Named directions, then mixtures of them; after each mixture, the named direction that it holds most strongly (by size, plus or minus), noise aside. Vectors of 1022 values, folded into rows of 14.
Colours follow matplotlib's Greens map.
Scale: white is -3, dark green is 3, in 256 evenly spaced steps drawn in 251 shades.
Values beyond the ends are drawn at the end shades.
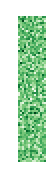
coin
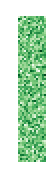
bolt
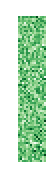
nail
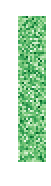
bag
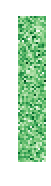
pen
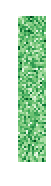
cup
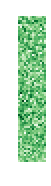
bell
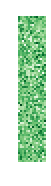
pen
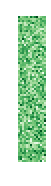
nail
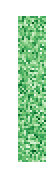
nail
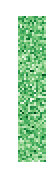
coin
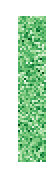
pen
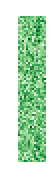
pen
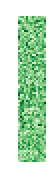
coin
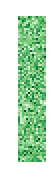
bag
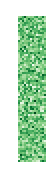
coin
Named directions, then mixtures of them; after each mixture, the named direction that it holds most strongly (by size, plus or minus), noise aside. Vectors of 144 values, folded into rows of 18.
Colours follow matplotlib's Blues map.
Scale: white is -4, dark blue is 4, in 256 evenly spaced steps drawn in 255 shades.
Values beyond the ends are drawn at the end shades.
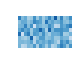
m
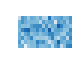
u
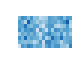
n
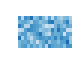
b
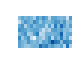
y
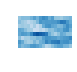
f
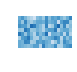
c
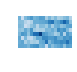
f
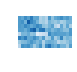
f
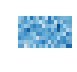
u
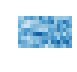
f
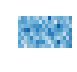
u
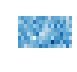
y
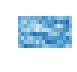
f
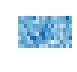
y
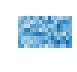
u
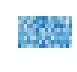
n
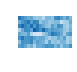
f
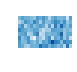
y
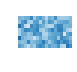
b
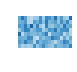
c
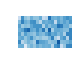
u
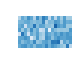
m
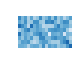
b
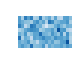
b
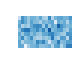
u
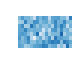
y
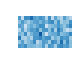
b
